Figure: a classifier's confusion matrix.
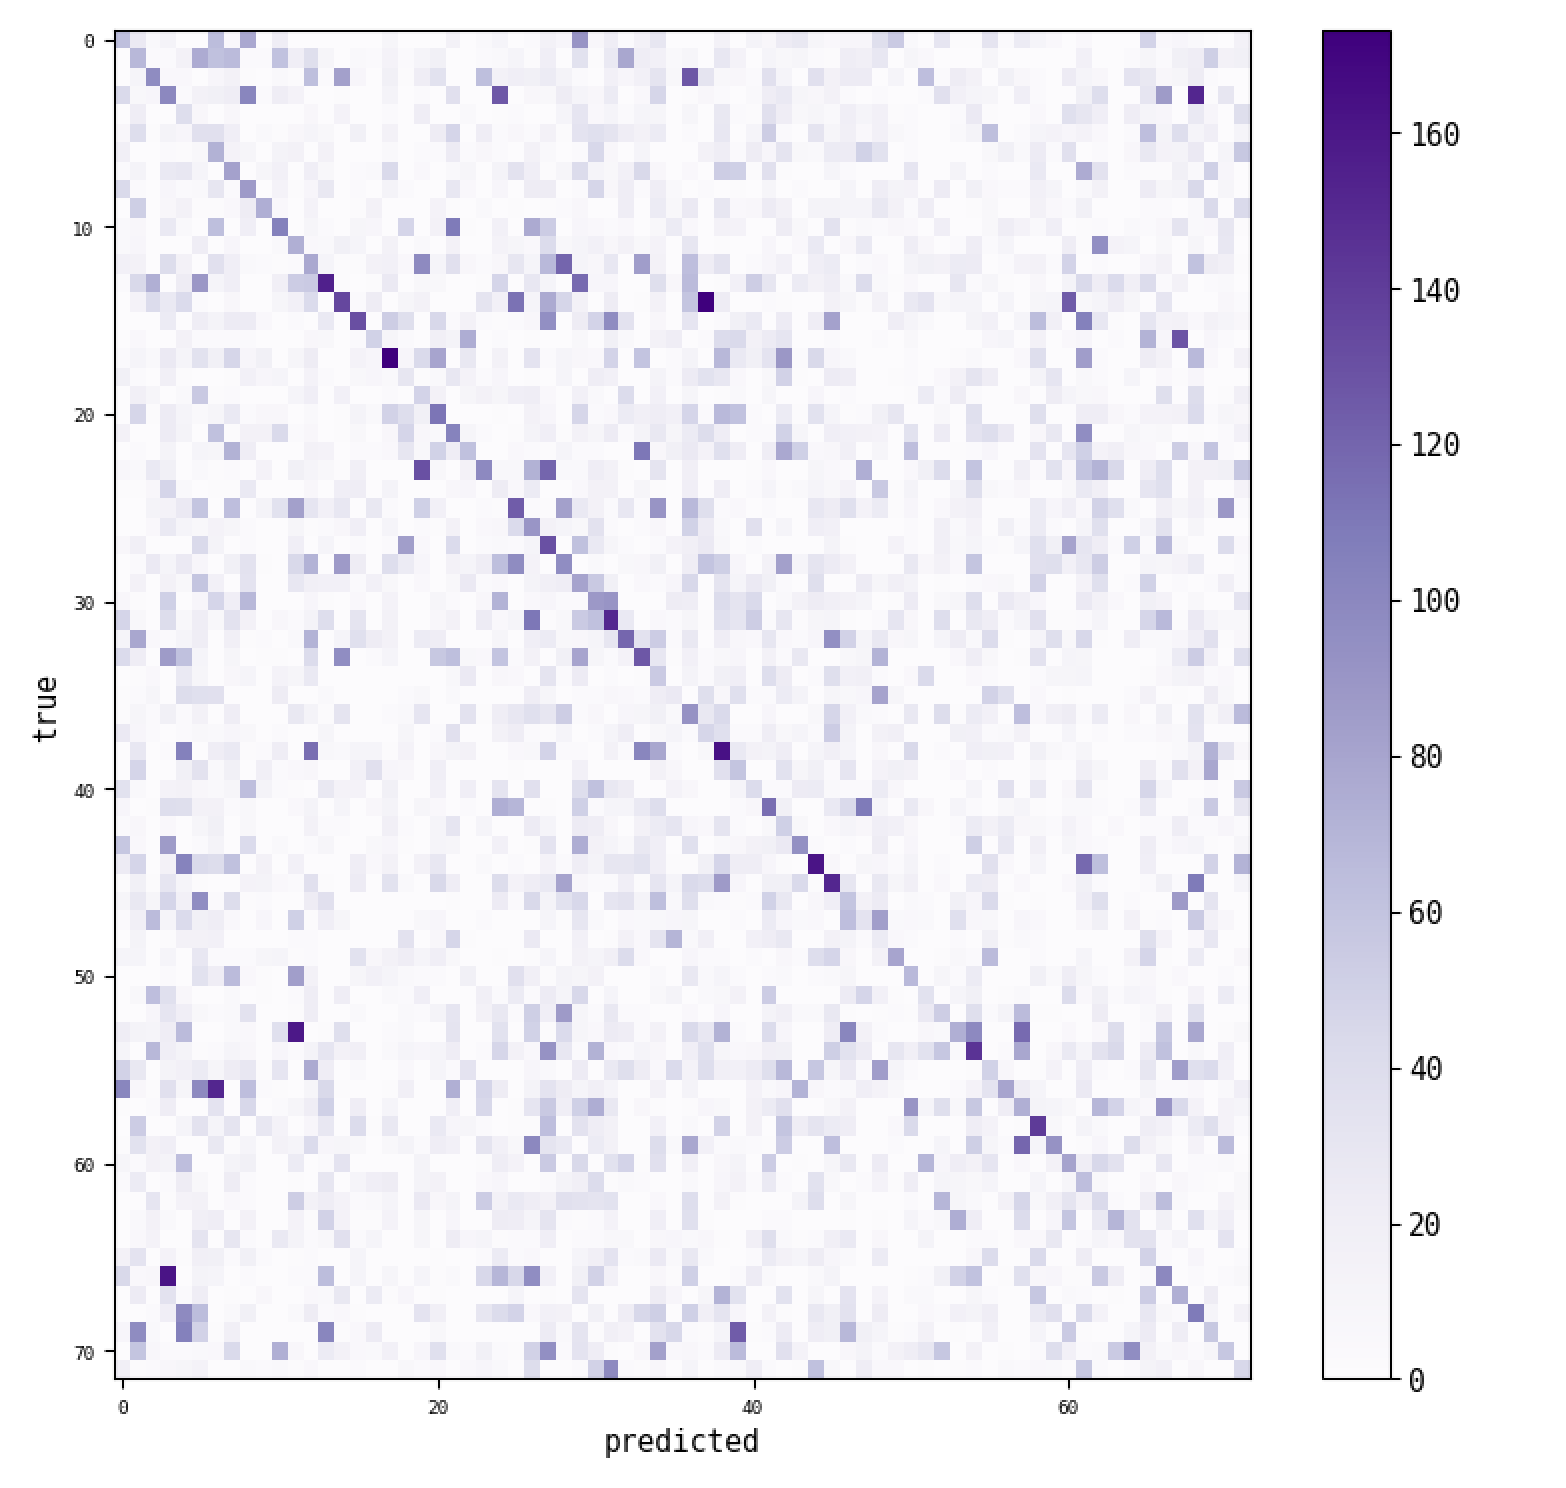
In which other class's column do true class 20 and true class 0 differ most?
8
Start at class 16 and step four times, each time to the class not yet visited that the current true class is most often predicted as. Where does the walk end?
28
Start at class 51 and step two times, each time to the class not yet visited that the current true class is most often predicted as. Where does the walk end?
36
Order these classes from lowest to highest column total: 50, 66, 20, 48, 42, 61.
50, 20, 48, 66, 42, 61
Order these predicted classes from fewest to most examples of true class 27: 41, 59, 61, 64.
41, 59, 61, 64
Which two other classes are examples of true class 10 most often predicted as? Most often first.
21, 26
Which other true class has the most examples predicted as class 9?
58
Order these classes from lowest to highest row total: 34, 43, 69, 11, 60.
34, 11, 43, 60, 69
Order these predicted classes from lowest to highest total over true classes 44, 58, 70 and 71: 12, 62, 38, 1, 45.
12, 45, 62, 38, 1
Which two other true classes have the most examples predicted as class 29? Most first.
13, 0
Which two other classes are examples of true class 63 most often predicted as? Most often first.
53, 60
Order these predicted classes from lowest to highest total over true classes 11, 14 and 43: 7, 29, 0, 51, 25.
7, 51, 0, 29, 25
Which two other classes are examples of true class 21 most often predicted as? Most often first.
61, 6
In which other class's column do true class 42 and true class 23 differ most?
19
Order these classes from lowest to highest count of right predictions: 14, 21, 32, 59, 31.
59, 21, 32, 14, 31
